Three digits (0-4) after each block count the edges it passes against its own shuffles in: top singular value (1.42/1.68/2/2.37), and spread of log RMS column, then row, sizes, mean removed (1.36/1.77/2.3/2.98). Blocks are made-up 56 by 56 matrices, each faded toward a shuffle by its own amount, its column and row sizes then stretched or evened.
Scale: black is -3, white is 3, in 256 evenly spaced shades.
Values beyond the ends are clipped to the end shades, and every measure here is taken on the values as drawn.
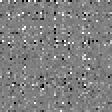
0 2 3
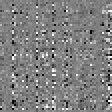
0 4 3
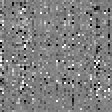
0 4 1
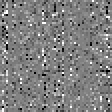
1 4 0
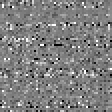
0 0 4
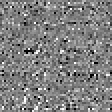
2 2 3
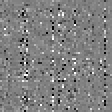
1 3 2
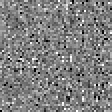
1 1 0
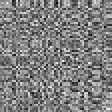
4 1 2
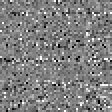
1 1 3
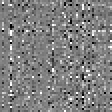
2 4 1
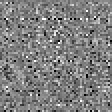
0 2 3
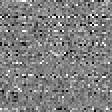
3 1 3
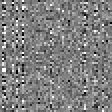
3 4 0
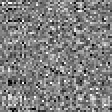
3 1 1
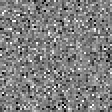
1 0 1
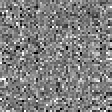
2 2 1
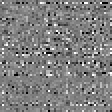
2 2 4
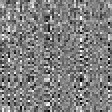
4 4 0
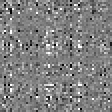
2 3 3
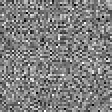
3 0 0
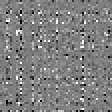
2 4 3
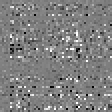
1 3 4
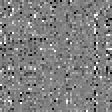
2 3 2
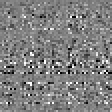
0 2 4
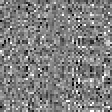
3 3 0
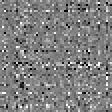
1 3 3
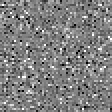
0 0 0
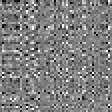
4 3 3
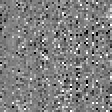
0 4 0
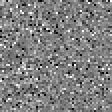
0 0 1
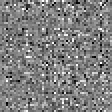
0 3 3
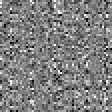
3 3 0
